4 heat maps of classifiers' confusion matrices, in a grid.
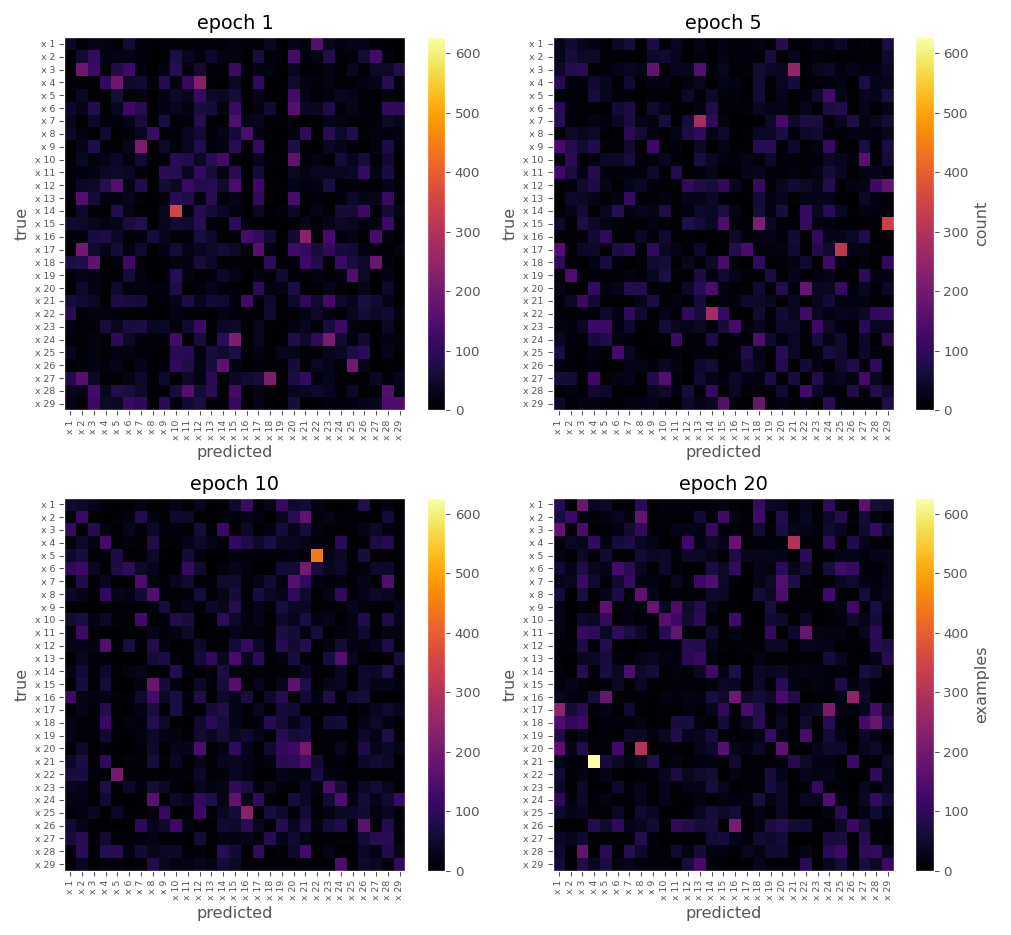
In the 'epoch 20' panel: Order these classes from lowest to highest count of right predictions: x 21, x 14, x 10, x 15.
x 15, x 21, x 14, x 10
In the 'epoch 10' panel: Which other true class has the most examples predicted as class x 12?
x 20
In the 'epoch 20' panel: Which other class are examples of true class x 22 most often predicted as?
x 28
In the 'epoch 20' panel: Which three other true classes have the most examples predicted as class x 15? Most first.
x 20, x 2, x 17
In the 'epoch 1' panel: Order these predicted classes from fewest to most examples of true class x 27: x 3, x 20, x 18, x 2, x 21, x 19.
x 19, x 3, x 20, x 21, x 2, x 18
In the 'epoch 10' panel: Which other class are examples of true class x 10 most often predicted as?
x 7
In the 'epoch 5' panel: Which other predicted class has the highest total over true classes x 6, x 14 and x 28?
x 22
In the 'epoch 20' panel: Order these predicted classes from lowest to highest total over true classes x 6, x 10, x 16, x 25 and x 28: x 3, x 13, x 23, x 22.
x 23, x 22, x 13, x 3
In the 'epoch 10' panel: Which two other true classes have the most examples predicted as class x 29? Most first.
x 24, x 13
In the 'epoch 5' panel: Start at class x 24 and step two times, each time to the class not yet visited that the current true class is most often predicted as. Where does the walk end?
x 15
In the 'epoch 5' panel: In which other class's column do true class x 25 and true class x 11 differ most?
x 6
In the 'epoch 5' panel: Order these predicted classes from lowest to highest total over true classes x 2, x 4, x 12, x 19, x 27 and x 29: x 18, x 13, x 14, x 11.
x 11, x 14, x 13, x 18
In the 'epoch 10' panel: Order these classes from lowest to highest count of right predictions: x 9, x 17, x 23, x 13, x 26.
x 17, x 9, x 13, x 23, x 26
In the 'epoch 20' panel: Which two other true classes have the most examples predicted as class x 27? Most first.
x 1, x 18
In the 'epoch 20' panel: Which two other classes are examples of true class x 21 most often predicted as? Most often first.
x 4, x 26
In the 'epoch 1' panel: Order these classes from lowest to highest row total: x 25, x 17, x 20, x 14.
x 20, x 25, x 14, x 17
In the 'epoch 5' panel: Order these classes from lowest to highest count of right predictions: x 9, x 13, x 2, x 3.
x 13, x 2, x 3, x 9
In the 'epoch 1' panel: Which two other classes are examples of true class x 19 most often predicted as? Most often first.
x 25, x 10
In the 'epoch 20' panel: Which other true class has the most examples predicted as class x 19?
x 11
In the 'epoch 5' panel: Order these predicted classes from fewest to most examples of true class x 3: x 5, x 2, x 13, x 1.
x 5, x 1, x 2, x 13
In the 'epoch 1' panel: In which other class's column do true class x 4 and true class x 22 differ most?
x 12
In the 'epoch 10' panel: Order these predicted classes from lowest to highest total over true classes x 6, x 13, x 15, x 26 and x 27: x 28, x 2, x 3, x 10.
x 3, x 10, x 28, x 2
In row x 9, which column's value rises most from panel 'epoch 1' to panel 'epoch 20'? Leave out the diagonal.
x 5
